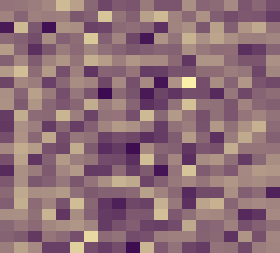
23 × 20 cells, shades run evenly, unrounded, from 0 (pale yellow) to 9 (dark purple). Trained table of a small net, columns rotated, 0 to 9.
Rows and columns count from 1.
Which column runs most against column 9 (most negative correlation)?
6
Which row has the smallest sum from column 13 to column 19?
4
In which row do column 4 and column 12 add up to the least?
20
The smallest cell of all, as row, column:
8, 14
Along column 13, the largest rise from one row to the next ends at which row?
9
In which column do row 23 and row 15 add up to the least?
11
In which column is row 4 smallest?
7
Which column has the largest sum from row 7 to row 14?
12
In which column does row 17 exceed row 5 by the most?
1
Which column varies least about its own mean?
13
